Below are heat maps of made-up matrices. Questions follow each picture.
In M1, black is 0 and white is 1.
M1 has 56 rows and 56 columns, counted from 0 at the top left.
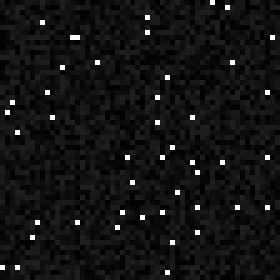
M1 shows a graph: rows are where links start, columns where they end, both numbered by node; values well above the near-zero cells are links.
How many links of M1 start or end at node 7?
4
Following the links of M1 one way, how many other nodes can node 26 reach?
4
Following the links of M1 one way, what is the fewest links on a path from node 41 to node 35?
6
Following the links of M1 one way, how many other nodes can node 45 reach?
4
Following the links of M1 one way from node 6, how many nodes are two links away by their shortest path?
1
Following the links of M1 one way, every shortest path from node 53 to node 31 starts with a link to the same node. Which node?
node 0
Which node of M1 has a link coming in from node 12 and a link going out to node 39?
node 46
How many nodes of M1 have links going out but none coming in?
9
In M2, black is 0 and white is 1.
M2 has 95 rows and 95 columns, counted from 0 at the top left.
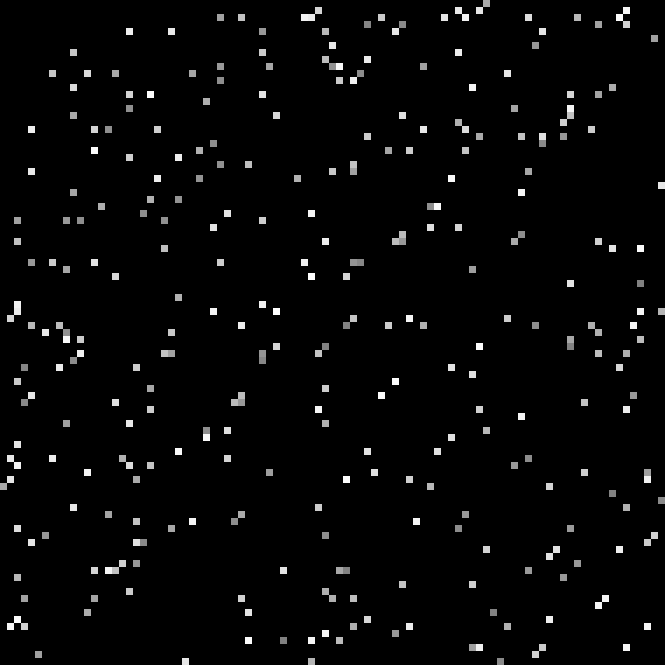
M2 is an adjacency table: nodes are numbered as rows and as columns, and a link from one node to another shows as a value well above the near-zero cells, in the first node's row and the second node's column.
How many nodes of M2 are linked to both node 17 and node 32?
1
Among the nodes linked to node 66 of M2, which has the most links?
node 2
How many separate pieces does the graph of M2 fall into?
3
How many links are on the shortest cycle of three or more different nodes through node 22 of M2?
6
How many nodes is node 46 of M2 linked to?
9
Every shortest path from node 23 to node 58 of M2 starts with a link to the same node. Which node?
node 50
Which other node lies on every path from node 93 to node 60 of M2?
node 76
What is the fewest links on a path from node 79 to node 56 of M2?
5
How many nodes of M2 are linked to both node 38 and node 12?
1
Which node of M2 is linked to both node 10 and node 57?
node 16
